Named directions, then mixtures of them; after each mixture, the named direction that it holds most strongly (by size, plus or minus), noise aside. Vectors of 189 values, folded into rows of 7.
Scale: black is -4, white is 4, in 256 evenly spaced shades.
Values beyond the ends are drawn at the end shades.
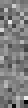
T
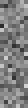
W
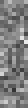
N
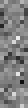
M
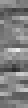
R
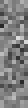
M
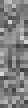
N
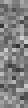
W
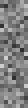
W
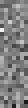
T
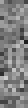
N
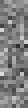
N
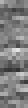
R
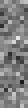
M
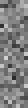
W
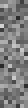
W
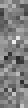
M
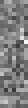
N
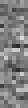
R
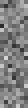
W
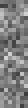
W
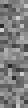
W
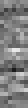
R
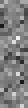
M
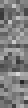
R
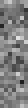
M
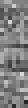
T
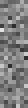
W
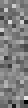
T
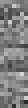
T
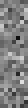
M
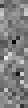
M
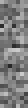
R
